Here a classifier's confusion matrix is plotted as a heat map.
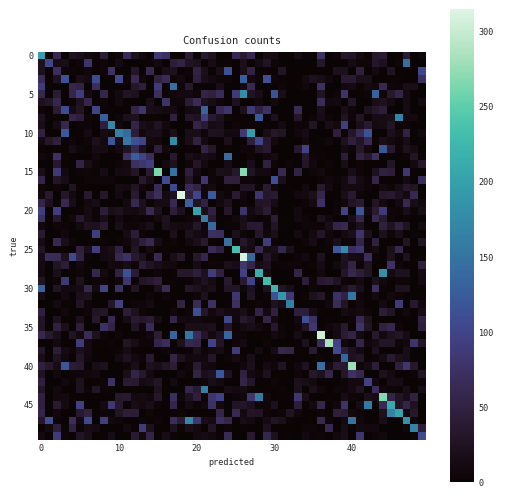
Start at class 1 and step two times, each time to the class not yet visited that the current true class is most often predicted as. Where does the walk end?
19
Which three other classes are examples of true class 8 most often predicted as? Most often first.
46, 28, 21
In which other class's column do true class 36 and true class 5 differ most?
26
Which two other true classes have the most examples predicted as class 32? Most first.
31, 38
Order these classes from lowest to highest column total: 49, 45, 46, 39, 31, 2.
31, 49, 46, 45, 2, 39
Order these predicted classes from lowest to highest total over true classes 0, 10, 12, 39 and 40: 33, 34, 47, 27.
33, 34, 47, 27
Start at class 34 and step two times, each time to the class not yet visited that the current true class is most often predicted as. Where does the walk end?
29
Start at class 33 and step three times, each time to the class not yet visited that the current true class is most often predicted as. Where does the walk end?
23
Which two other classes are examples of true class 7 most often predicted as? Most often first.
21, 3
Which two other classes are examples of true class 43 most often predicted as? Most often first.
21, 19
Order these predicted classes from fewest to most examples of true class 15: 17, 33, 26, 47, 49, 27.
49, 27, 33, 47, 17, 26
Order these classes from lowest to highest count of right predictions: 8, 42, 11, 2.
2, 42, 8, 11
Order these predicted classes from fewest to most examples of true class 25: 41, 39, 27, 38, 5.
27, 5, 41, 38, 39
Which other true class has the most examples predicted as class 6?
47
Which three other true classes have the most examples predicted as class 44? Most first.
28, 12, 20
